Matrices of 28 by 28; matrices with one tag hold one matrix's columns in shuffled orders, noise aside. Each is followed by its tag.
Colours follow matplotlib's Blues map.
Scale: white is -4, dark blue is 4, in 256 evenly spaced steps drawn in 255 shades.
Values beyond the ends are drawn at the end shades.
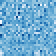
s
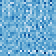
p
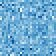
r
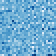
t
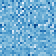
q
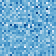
q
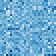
t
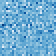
q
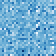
t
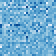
q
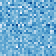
q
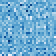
r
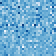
q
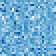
r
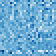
p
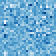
s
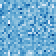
s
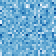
s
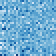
t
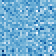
t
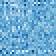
p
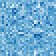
s
